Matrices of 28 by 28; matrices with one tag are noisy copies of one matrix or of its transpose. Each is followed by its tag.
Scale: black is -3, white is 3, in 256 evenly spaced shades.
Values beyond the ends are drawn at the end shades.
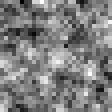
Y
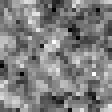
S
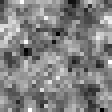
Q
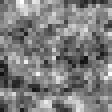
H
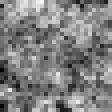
H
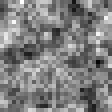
Q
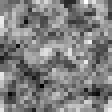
S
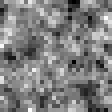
Q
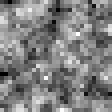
Q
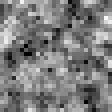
Q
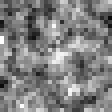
Y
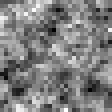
Q
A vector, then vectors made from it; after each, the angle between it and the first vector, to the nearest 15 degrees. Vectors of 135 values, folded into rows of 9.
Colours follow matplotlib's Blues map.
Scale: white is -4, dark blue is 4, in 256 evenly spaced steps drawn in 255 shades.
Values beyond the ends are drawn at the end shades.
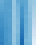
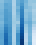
30 degrees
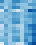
135 degrees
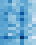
45 degrees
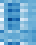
105 degrees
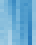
90 degrees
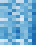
120 degrees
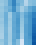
150 degrees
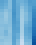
165 degrees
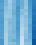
135 degrees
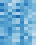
60 degrees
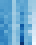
15 degrees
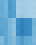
75 degrees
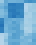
90 degrees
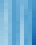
165 degrees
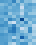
75 degrees
